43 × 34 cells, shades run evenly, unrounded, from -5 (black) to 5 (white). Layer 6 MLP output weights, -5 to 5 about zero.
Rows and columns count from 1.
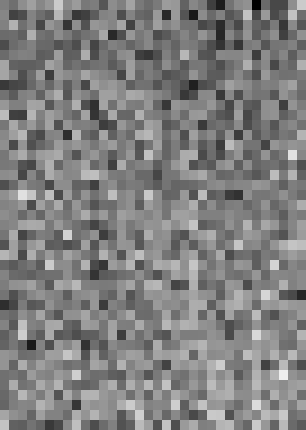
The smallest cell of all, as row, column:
1, 29
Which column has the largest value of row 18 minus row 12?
11
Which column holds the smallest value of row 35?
4
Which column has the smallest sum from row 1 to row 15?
25
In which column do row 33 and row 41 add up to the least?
9
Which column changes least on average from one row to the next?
24
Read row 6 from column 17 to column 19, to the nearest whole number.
-3 -2 0
